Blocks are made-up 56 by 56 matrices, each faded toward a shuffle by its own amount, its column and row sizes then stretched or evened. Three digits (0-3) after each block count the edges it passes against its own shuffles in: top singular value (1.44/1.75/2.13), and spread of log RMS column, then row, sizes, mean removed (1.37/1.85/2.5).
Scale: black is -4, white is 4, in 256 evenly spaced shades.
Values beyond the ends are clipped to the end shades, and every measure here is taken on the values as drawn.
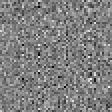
2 2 0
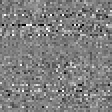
1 0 3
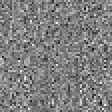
2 2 0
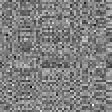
3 0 1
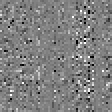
1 3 1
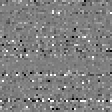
1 0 3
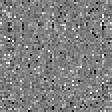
2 1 0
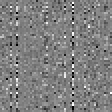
3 3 1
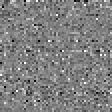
1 0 2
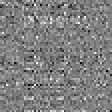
3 1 2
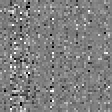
0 3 1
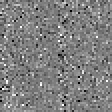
0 2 0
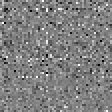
2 1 2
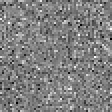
1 1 0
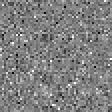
2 0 0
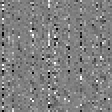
2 3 0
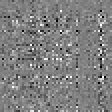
2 3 3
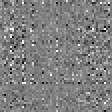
1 3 2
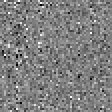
1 2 0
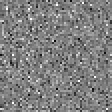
1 1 0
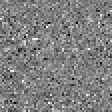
0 1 1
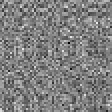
3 0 0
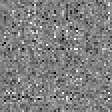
1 2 1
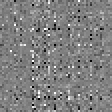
0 3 2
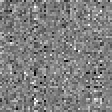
2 2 1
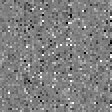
0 2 0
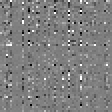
2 3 2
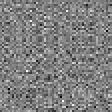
3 1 1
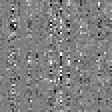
2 3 1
